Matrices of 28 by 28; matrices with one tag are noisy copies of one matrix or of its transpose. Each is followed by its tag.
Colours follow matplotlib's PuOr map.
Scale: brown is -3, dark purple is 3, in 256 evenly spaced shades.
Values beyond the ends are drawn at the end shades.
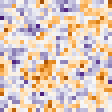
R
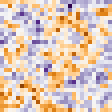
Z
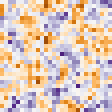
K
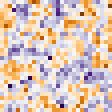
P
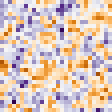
R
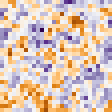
Z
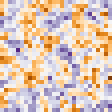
K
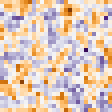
P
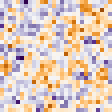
R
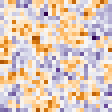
K
